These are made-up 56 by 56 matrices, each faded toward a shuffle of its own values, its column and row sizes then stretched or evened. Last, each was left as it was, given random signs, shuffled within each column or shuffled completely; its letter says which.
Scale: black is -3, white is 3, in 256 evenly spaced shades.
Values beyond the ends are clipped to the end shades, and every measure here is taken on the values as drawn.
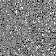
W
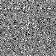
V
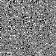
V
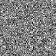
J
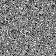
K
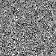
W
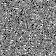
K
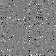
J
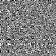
J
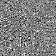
J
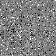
V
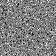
K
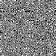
J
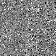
V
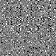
J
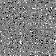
V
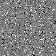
W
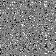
J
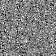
W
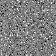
W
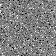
K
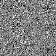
W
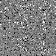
V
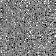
V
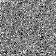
V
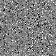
W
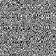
J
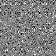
J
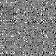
J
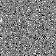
V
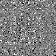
J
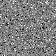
K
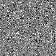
V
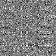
J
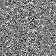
W
